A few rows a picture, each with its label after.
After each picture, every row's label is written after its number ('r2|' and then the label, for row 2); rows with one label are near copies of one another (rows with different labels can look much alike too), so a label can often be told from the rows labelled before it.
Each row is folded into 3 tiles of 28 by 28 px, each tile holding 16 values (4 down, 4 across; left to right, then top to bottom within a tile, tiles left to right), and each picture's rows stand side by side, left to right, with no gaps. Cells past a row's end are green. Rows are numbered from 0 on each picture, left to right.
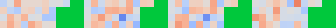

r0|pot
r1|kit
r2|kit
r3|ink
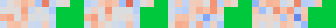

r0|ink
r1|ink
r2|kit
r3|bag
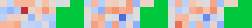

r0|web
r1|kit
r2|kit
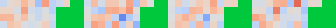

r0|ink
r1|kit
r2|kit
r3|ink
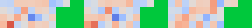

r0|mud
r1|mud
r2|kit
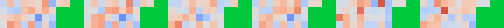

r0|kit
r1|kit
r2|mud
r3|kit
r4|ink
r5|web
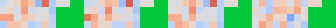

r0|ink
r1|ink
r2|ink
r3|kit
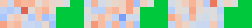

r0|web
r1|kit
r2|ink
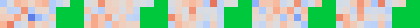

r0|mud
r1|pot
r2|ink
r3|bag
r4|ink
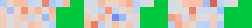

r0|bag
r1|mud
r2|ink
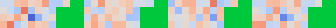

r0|mud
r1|pot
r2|bag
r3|mud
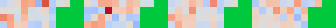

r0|ink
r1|web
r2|ink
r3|bag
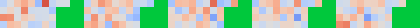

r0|ink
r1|pot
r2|bag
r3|bag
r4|mud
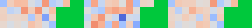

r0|bag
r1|kit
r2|bag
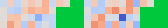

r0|kit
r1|kit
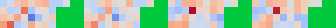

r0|mud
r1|mud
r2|web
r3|web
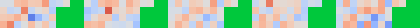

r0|mud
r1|web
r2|kit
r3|pot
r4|kit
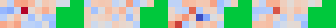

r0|web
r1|bag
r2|mud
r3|web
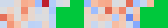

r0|ink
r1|bag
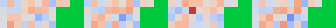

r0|kit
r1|kit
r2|web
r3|kit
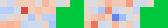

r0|web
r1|mud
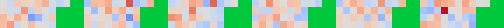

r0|mud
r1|bag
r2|ink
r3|pot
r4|bag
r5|web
